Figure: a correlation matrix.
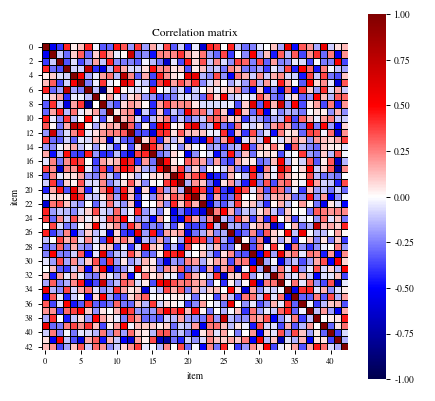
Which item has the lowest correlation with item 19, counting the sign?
24
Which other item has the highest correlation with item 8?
33
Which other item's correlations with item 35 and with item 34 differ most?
0
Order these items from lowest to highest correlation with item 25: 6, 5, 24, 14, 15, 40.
14, 15, 24, 5, 6, 40
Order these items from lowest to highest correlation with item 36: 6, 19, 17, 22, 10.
19, 17, 22, 10, 6
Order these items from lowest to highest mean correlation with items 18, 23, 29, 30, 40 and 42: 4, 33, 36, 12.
36, 4, 33, 12
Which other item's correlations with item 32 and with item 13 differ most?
20
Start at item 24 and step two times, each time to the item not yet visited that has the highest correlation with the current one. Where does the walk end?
4
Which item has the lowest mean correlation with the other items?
41
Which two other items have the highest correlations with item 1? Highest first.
12, 29
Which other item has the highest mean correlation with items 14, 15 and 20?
28
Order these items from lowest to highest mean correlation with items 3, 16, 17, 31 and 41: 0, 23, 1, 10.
1, 23, 10, 0
